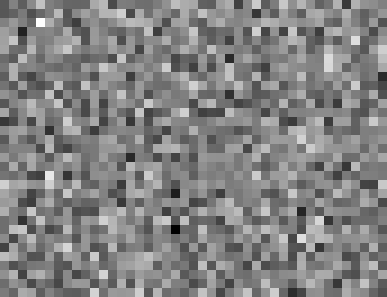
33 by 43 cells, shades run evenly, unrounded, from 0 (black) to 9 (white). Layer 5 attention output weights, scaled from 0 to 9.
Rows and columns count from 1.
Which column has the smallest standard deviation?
31
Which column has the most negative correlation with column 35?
1
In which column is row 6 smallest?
16
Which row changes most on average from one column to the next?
4
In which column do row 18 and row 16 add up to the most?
34
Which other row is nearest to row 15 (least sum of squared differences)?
18
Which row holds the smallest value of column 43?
9
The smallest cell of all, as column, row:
20, 26
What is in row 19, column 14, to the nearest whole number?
3
